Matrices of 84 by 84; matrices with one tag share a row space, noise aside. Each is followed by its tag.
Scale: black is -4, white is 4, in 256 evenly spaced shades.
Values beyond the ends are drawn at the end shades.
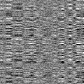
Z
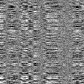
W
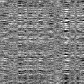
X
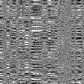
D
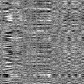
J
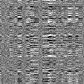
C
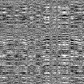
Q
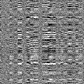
C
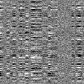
D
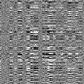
C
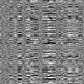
C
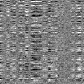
D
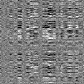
C
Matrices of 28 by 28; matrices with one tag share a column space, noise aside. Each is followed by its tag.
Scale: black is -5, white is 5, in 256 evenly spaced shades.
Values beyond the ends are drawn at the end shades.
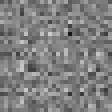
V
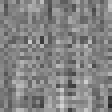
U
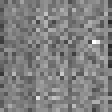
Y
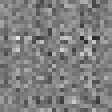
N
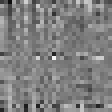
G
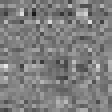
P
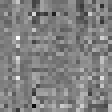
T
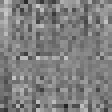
G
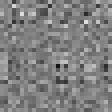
P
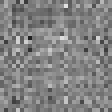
N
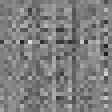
Y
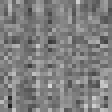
U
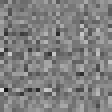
V
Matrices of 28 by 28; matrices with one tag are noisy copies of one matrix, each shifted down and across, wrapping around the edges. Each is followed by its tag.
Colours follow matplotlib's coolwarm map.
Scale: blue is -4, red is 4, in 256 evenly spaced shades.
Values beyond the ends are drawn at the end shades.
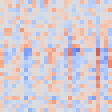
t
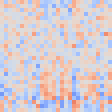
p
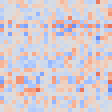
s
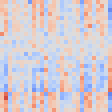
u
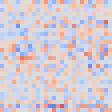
s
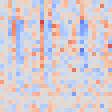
t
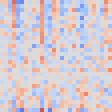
t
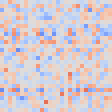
s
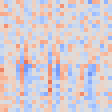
t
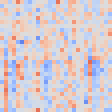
t
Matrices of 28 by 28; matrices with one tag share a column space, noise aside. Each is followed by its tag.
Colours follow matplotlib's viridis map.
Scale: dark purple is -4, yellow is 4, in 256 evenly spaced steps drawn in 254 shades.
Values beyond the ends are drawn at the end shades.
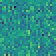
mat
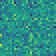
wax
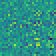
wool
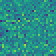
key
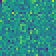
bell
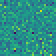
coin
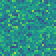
key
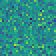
key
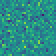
key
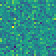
wax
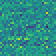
wool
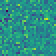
key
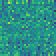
wax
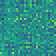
wax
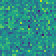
mat
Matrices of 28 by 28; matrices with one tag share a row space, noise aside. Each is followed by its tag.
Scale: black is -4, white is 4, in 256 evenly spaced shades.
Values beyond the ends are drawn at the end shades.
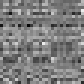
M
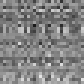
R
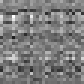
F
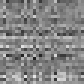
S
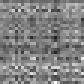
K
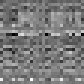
F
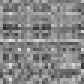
M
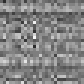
S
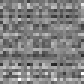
M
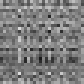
R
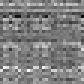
M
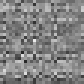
S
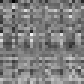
F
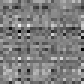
M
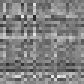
S
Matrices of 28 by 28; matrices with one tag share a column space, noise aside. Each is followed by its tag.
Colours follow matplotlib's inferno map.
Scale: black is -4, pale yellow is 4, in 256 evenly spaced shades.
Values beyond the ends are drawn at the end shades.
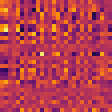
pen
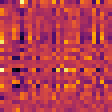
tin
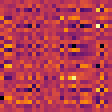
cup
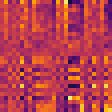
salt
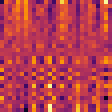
salt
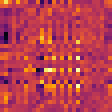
tin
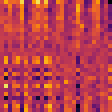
salt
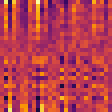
salt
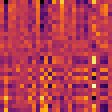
salt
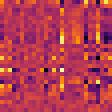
tin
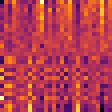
salt
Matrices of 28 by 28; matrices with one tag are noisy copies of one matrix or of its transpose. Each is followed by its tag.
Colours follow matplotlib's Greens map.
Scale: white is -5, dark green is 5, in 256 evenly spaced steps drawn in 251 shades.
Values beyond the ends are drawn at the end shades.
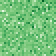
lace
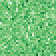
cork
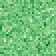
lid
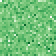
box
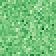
box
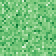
cork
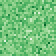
lid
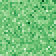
lace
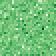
box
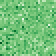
lace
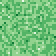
cork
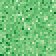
lace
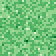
cork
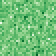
cork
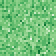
lid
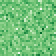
box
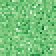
box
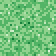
box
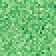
box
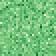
cork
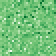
lace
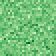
box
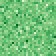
cork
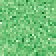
cork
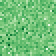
lace
